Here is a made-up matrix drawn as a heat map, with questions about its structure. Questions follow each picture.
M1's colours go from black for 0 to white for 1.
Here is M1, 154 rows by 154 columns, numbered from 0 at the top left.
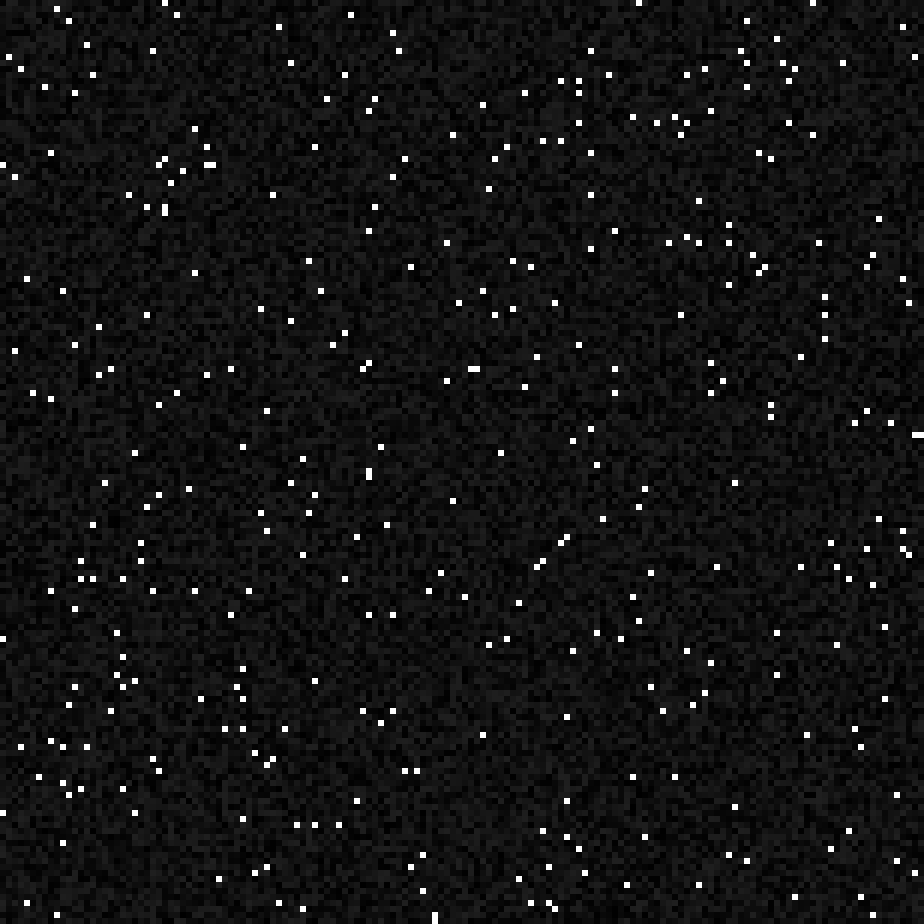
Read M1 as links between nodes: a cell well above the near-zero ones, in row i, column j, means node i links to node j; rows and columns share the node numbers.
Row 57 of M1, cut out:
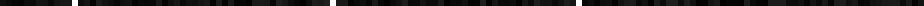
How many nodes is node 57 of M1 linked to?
3
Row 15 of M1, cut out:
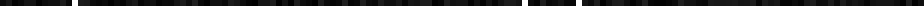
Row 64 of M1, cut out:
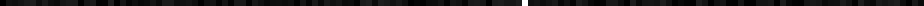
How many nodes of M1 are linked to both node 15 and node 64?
1
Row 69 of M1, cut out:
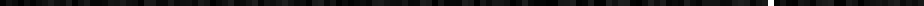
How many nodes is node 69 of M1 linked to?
1
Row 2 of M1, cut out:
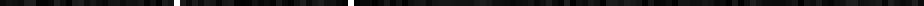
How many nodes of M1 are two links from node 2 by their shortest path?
1
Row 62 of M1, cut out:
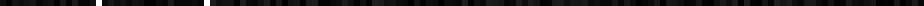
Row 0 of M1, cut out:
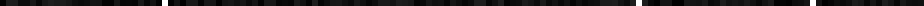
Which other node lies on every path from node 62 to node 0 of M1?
node 34
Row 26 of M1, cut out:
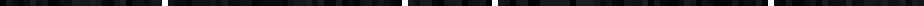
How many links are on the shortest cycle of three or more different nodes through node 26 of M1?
3
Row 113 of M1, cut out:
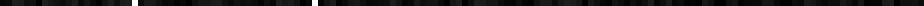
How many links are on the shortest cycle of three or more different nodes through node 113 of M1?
8
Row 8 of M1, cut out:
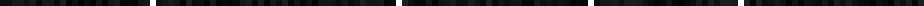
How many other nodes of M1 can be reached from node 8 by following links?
10
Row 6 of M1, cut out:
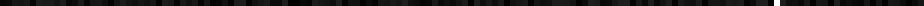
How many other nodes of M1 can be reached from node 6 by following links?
6
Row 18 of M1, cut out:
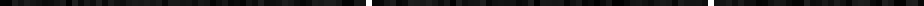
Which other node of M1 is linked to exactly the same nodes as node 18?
node 60
